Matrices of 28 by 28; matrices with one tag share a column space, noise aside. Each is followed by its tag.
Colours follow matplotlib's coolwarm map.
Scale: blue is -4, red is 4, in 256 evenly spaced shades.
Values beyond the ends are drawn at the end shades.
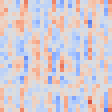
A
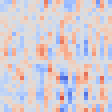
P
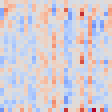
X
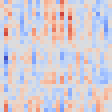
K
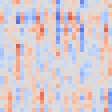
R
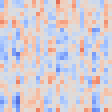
A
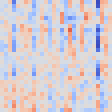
R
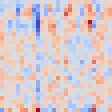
X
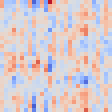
A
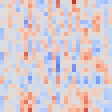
A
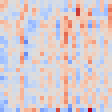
X
